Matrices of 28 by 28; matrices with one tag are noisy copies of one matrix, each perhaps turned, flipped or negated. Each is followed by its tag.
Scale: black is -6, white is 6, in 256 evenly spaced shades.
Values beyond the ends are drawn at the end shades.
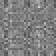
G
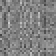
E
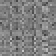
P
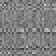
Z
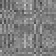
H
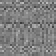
Z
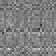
Z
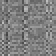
Z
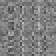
P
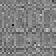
Z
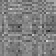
H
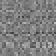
P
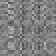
P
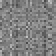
G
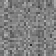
G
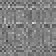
Z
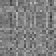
E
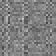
Z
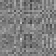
H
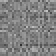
G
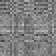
H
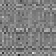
Z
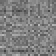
E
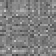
E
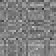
E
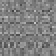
P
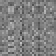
P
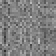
E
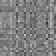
E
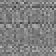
Z
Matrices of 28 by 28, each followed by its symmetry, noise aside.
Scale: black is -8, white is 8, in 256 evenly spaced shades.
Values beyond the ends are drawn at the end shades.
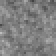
antisymmetric.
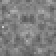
mirrored left to right.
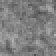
antisymmetric.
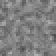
antisymmetric.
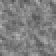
antisymmetric.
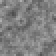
symmetric.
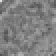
symmetric.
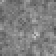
symmetric.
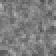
no symmetry.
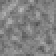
symmetric.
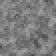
symmetric.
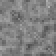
symmetric.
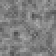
symmetric.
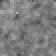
symmetric.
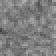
no symmetry.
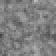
antisymmetric.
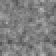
antisymmetric.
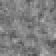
antisymmetric.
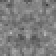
mirrored left to right.
